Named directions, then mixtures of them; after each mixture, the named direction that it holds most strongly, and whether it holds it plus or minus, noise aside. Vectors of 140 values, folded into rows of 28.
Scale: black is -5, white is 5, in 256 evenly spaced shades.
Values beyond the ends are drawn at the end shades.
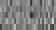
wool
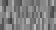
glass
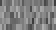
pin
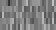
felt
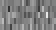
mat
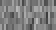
pin, plus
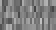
glass, plus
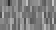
felt, plus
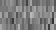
wool, minus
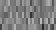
wool, plus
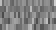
pin, minus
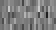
mat, minus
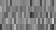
wool, plus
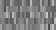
wool, minus
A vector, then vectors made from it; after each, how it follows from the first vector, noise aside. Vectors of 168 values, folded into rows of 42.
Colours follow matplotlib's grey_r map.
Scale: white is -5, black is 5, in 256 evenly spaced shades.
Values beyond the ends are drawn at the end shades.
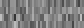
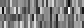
reversed, negated, scaled up.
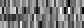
reversed, negated, scaled up.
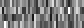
reversed, negated, scaled up.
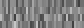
copied.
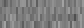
wrapped around, negated, shrunk.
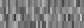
copied.
